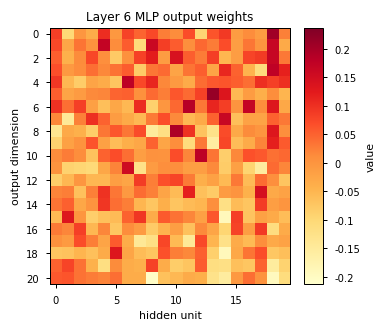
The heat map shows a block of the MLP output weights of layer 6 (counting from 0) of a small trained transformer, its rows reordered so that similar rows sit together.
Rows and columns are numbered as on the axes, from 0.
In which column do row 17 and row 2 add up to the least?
14
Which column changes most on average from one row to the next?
7
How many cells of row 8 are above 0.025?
8
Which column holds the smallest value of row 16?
18
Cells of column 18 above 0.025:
11
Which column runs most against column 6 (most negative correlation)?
2
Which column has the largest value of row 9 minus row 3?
17
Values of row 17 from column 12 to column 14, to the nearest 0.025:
0.075 -0.05 -0.125
